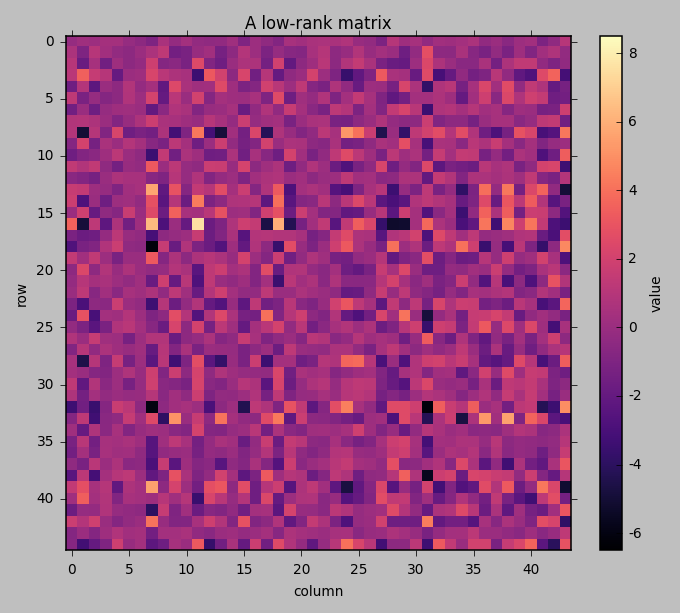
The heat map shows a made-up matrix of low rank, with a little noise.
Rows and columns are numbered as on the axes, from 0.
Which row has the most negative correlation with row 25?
26
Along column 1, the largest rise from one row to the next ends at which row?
9
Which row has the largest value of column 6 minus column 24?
39
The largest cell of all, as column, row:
11, 16
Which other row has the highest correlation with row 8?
28
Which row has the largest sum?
33
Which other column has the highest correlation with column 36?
38
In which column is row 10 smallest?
7
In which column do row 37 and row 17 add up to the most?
43
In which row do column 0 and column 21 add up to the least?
32
